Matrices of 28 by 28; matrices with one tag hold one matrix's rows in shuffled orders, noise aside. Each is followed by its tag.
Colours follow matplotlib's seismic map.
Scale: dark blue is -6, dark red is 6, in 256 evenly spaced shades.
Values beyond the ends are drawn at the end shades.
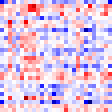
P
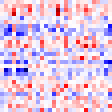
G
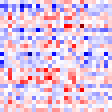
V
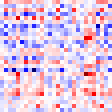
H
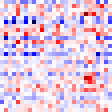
H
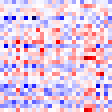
H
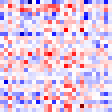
V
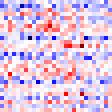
V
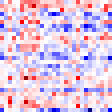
P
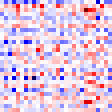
H
